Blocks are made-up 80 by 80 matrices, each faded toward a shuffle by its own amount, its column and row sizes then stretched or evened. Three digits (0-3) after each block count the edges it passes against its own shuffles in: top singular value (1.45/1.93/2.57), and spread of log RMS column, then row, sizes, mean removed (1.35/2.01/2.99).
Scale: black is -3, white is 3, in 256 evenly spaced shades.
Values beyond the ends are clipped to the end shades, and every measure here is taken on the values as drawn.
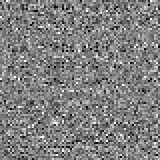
2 1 2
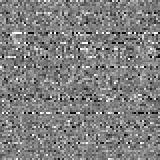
1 0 3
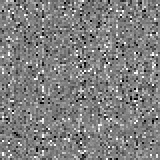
1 2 0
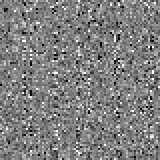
2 2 0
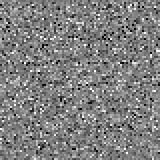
0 0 1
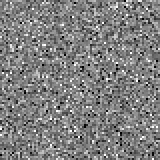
0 0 0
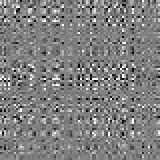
3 3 3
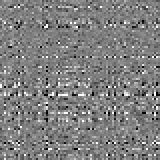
3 2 3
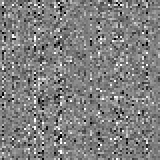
1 3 1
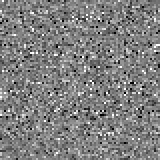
0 0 2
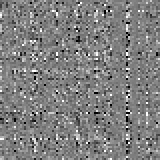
2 3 2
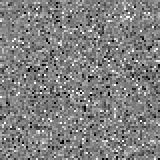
0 0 1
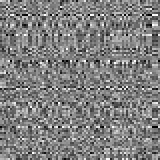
3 0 3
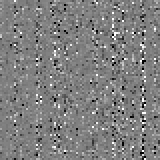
1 3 0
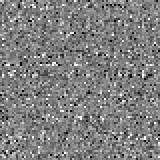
1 0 2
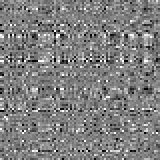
3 1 3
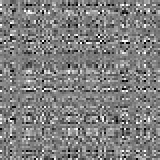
3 3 3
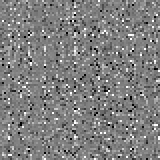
1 2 1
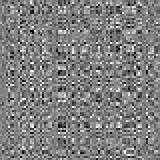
3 3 2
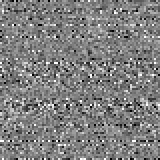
0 0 3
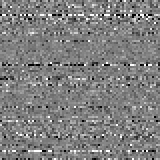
2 0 3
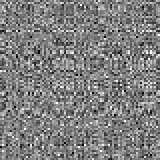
3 1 2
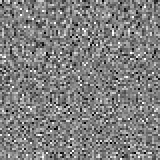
2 0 1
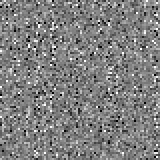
0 2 1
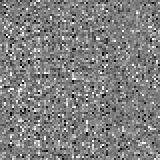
1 2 0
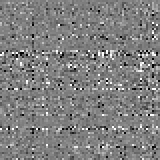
1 2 3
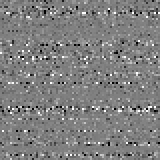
0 0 3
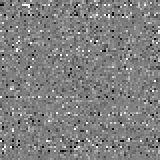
0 1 2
